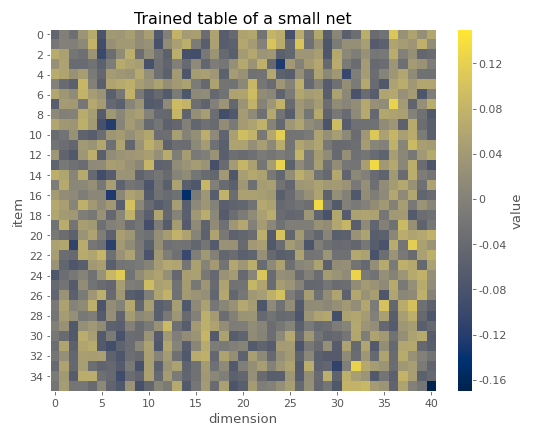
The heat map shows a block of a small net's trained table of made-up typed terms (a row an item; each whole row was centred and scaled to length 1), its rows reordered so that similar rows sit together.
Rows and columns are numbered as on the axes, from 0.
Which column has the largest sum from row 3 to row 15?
36
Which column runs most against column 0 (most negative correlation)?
24
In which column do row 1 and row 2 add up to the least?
5
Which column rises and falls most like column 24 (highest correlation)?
14
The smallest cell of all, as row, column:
35, 40
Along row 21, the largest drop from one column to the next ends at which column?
2
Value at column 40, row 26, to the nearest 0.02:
0
